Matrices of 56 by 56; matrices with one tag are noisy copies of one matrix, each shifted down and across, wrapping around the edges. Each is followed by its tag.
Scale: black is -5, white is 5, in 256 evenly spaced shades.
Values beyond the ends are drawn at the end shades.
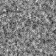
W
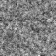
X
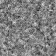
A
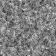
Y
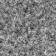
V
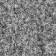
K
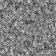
W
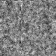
K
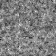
V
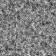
W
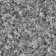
A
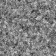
X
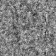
K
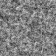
X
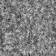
K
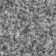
Y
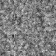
K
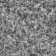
X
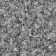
A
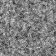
Y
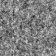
Y
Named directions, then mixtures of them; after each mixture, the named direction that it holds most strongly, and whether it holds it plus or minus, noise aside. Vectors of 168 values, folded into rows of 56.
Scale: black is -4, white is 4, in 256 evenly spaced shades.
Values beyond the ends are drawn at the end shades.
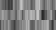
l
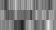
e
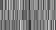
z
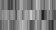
l, plus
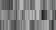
l, plus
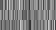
z, plus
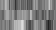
e, minus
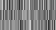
z, minus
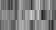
l, plus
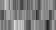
e, minus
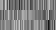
z, minus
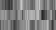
l, plus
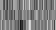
z, minus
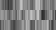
l, plus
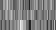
z, plus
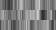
l, plus
